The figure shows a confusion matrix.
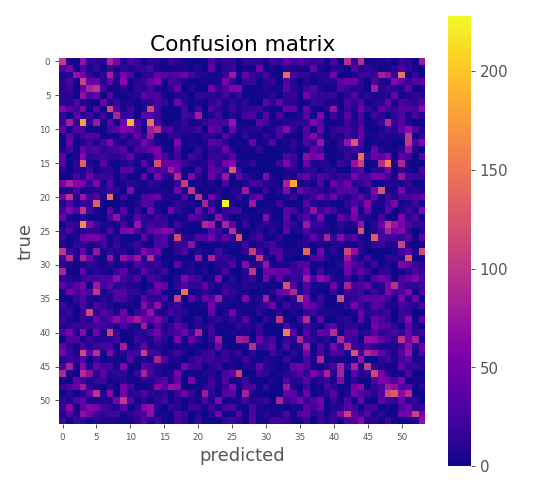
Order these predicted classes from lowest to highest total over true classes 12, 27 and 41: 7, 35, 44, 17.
44, 7, 35, 17
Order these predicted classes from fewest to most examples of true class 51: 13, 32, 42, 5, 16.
32, 16, 42, 5, 13
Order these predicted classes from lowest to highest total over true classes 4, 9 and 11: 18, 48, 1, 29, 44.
18, 29, 44, 48, 1
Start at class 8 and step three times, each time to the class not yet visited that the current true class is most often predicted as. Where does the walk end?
13
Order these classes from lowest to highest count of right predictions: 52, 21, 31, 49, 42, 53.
31, 53, 21, 42, 52, 49
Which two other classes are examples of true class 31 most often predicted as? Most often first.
28, 0
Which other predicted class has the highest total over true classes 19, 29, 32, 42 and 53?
51
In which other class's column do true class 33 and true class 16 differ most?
25
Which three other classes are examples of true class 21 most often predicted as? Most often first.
24, 5, 28
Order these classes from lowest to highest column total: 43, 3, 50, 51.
43, 51, 50, 3
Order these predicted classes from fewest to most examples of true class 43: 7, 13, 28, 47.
28, 13, 47, 7
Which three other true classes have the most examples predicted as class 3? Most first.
9, 24, 15
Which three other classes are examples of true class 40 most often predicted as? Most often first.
33, 7, 20
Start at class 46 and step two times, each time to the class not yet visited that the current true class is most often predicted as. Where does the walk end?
17
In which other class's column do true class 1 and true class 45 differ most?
41
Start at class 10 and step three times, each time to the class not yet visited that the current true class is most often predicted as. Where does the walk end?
38
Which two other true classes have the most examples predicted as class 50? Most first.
2, 27
